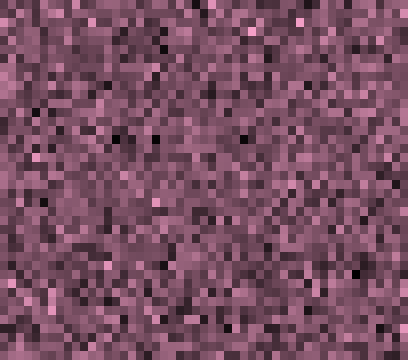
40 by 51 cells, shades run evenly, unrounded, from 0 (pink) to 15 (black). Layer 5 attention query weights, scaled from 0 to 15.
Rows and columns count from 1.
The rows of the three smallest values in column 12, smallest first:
3, 39, 16
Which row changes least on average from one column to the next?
8
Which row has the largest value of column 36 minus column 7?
35
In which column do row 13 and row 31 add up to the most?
5
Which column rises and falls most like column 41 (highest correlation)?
34
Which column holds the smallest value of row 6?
38
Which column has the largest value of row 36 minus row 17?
26
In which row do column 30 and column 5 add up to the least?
25
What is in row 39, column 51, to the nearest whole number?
7
